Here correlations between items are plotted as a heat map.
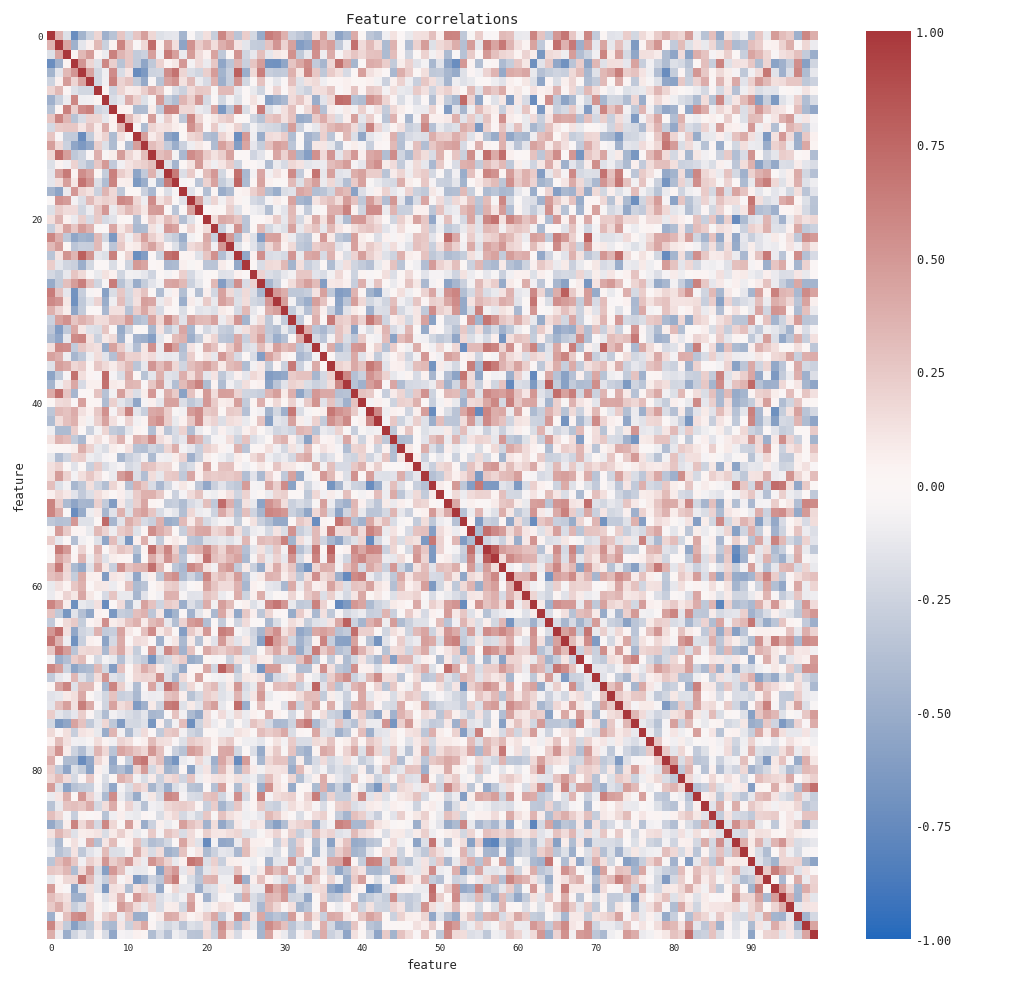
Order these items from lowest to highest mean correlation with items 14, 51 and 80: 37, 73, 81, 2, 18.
2, 73, 18, 81, 37
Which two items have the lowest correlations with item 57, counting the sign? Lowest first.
88, 49
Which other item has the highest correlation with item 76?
55
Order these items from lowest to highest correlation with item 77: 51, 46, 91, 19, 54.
46, 91, 51, 19, 54
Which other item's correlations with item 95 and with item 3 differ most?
66
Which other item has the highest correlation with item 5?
8
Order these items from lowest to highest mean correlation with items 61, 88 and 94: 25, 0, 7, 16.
7, 0, 16, 25
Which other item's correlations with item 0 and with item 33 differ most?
3
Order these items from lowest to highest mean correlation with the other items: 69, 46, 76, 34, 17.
17, 46, 76, 69, 34
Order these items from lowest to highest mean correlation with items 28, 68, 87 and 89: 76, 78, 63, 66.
78, 76, 63, 66
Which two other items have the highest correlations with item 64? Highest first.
38, 90
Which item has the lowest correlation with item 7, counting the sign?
62
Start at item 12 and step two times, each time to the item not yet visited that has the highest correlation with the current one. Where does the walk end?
11
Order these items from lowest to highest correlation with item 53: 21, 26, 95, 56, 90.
56, 21, 95, 26, 90
